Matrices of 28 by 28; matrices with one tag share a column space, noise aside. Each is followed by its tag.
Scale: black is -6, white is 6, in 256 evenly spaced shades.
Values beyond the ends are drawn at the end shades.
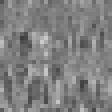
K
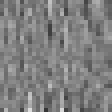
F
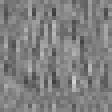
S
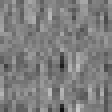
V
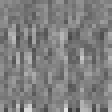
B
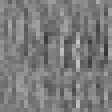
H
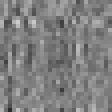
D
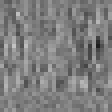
S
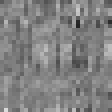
D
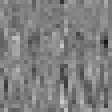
K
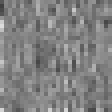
D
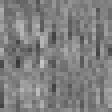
H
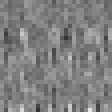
B
